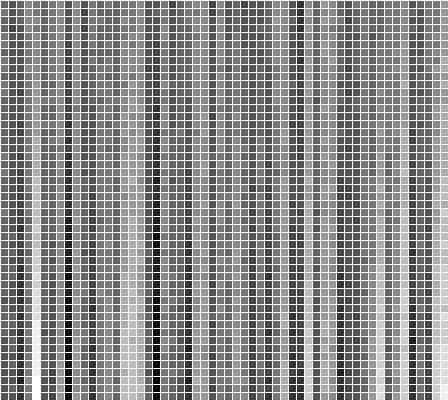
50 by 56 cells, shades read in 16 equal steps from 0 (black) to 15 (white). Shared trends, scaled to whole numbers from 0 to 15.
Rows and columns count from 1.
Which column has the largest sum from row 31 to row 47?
5
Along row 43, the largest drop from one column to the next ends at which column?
52
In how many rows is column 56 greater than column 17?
48
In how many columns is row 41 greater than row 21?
16
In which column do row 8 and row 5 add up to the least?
38
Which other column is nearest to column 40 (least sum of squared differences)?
23
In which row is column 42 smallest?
4
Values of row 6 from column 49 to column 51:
7 7 9
